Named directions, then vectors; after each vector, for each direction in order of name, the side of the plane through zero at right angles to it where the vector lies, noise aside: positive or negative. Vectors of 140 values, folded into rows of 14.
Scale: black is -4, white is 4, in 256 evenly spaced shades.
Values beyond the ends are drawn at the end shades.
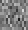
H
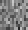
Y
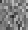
positive, positive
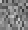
negative, negative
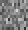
negative, positive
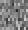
positive, negative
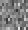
positive, negative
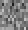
positive, negative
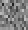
positive, negative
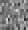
negative, positive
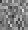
positive, positive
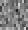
positive, negative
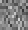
negative, negative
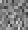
negative, negative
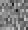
positive, negative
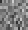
positive, positive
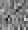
positive, negative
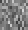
positive, positive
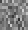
positive, positive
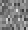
negative, positive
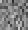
negative, negative
